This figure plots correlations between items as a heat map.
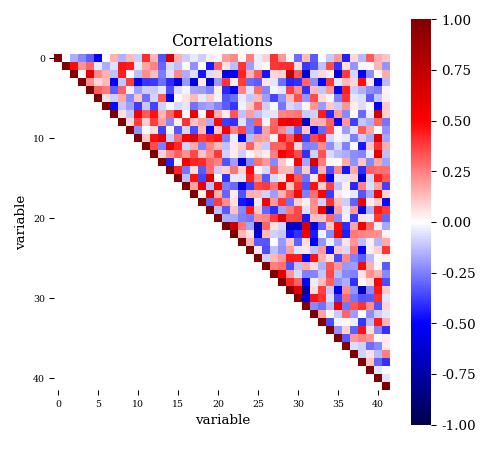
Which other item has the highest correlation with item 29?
2
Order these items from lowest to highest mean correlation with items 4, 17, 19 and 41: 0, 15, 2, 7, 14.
0, 14, 2, 7, 15
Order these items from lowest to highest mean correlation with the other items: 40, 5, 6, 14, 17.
6, 5, 14, 17, 40
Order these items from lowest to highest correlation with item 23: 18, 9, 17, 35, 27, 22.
18, 17, 35, 27, 22, 9
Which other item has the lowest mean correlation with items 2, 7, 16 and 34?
31
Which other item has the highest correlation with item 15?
19
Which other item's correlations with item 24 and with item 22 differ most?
21
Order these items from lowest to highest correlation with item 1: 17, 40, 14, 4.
17, 14, 40, 4
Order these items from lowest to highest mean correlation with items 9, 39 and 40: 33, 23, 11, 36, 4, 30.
36, 4, 30, 33, 23, 11
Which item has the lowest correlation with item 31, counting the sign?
29
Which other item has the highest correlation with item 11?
14
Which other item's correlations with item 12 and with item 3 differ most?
40
